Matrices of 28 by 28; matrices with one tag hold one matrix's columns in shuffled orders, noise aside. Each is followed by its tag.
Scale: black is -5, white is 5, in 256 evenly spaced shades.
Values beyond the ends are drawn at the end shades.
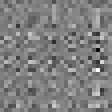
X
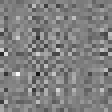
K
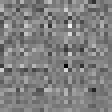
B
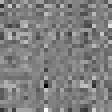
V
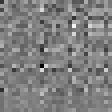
B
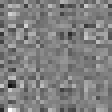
V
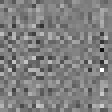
X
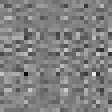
K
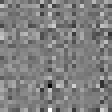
V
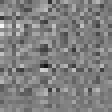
B
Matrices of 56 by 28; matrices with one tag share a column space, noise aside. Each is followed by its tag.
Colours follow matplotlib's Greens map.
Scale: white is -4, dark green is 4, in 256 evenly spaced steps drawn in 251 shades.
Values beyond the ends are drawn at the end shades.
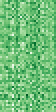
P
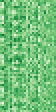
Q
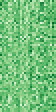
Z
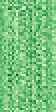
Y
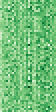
Y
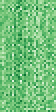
Y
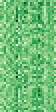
Q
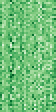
P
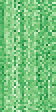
Y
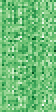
Z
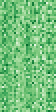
Q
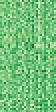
P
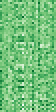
P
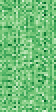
Y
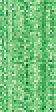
Y
